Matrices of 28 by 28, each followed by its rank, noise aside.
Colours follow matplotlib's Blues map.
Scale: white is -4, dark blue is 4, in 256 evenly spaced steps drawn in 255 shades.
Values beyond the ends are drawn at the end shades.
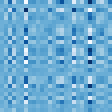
one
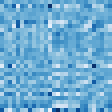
three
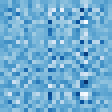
three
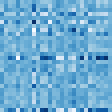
two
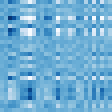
one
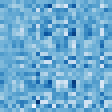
three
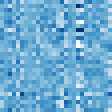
four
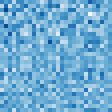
four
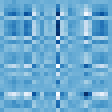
one
